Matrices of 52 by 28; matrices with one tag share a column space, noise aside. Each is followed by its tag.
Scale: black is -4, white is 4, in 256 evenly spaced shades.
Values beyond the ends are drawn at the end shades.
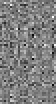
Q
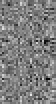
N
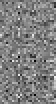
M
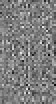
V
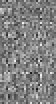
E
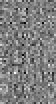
E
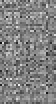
V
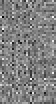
V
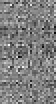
Q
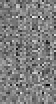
V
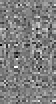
Q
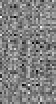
V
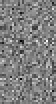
N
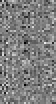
V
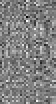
Q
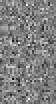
N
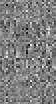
Q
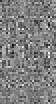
Q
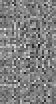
Q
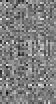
V
